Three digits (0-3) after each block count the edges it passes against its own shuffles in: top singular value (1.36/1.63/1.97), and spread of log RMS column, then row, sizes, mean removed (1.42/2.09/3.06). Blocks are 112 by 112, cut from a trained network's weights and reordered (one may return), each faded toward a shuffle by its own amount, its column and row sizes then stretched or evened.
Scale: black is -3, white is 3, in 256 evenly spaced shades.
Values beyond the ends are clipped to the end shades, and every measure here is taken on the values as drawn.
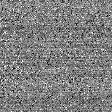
1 1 0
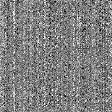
2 2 1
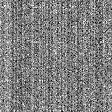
3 0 1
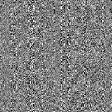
3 3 0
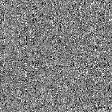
1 2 0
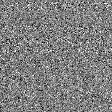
0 0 2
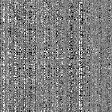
3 3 2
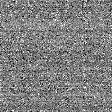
1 1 0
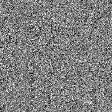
1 1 0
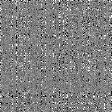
0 3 2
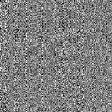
3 3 0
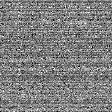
3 1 1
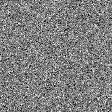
0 0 0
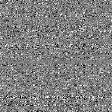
0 1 3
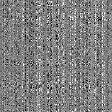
3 3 2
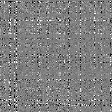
3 3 3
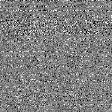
0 1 3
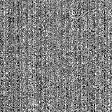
3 2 1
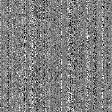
2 3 0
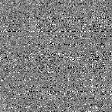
1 2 3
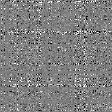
1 3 3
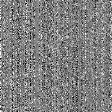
2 3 0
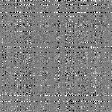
1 3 3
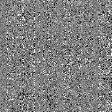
0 3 2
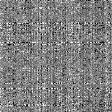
3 1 3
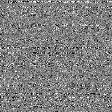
2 1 3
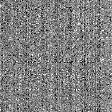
2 1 2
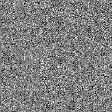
2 2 1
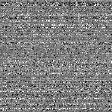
2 1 3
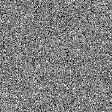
0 2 0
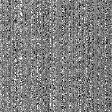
2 3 1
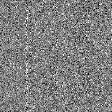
1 2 0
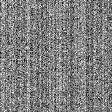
3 0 1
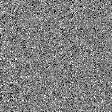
0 2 1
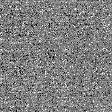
0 1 1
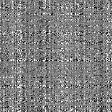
3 2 3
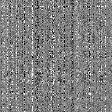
3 3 2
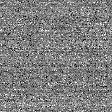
1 1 1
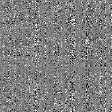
0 3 2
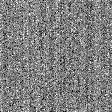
1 0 0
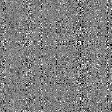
2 3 2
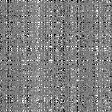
3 3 3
